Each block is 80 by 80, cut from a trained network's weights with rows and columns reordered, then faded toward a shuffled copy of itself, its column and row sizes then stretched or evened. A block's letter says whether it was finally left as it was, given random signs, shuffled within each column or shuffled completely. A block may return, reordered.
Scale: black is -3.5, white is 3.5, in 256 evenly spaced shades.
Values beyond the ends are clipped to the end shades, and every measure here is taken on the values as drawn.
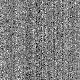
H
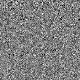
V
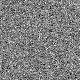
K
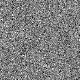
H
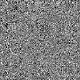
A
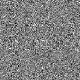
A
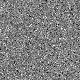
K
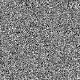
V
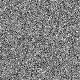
K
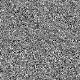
V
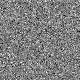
K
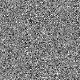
V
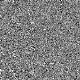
V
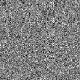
A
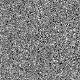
H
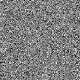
A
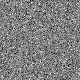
K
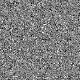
V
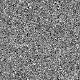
H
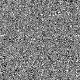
V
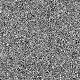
K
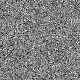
K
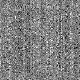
A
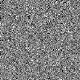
A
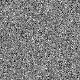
H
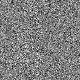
H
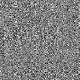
A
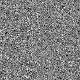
H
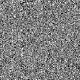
A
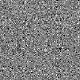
A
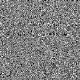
A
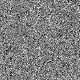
H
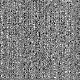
A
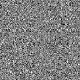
A
